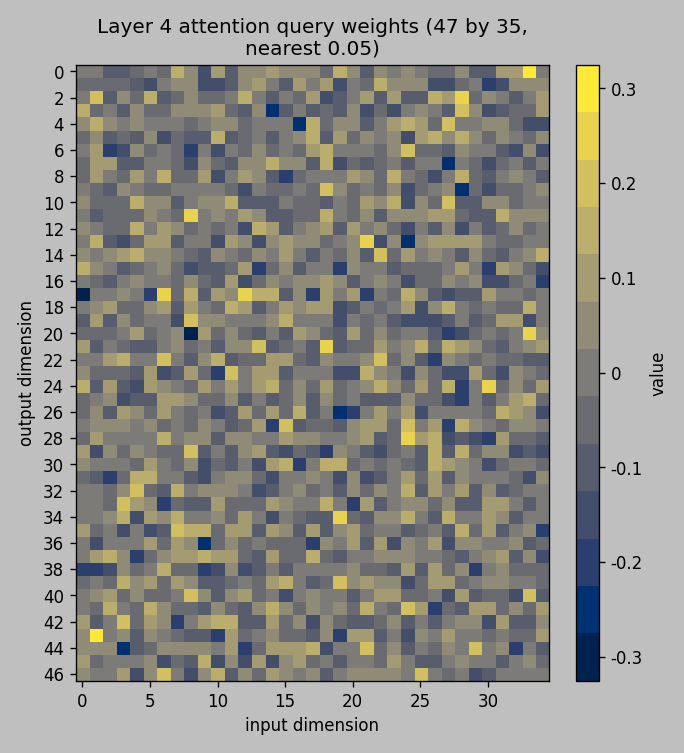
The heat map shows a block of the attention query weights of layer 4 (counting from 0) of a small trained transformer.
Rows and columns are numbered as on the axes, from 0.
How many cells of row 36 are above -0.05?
21
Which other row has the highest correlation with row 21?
1
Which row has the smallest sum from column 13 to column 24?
3
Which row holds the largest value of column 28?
2
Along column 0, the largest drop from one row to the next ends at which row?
17
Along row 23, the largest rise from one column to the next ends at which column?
11
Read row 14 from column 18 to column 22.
0 -0.05 0.05 -0.1 0.2
